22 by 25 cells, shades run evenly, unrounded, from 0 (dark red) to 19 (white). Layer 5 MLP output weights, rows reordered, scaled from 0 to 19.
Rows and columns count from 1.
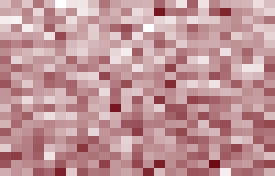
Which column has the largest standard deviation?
15
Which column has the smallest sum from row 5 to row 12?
1
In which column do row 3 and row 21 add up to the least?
25
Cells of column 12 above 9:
18
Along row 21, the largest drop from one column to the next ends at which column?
20
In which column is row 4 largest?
14
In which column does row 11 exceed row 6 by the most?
3
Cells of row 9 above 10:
17
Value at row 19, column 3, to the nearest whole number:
9
